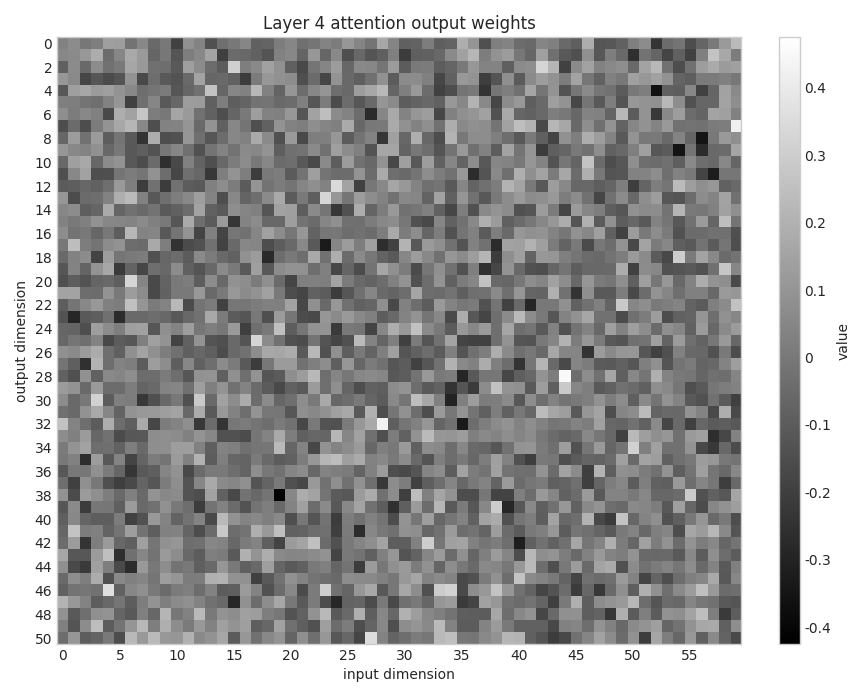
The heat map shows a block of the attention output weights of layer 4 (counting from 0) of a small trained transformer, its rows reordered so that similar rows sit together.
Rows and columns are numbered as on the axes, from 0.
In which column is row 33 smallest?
57
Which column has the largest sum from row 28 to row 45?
38
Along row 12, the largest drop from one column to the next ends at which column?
26
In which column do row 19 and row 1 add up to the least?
50
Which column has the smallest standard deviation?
25
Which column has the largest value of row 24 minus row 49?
29
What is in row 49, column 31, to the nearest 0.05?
0.1
